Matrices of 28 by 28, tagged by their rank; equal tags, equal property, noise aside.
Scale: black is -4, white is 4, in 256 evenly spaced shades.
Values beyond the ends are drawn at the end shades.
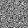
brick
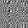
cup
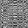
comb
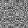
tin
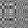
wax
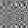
cup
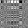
wax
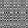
cup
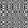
cup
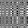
wax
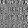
comb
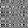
cup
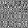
tin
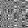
cup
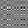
wax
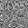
tin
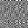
comb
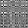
cup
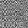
comb
